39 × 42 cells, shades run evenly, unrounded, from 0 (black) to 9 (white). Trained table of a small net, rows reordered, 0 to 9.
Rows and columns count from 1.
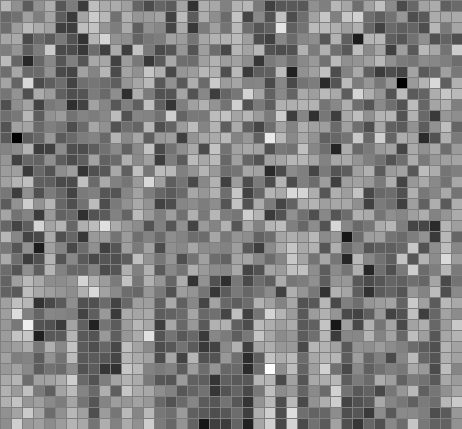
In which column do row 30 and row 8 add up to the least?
37
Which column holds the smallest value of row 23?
4
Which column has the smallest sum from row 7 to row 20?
7
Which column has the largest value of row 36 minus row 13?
2
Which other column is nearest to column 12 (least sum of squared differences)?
29
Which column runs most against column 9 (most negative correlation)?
13
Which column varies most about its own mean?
25
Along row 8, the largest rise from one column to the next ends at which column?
38
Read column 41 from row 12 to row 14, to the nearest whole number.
7 6 4
